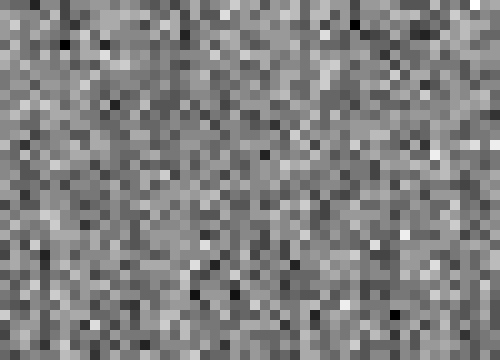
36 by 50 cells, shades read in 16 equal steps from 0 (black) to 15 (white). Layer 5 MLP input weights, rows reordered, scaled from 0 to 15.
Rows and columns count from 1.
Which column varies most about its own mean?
36
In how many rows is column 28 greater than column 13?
17
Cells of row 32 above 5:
40
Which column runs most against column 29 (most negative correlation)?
19
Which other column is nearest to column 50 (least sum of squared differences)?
25
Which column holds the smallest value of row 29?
29
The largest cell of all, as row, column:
1, 48
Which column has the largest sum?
6
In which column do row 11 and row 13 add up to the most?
5
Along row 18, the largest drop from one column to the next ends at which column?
18
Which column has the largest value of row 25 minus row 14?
4
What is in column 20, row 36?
12
